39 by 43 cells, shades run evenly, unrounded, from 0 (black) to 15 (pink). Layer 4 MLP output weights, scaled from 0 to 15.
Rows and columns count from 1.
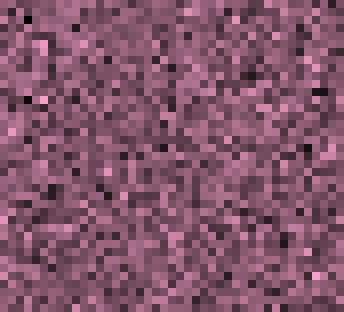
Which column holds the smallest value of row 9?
22
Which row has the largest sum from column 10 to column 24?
7
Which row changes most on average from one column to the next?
13
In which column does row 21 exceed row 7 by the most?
38
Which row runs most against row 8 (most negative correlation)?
31
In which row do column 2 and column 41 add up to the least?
12
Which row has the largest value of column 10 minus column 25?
39
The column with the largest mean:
1
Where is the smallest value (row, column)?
3, 4
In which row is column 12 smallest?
35
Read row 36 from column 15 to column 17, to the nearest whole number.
10 6 7
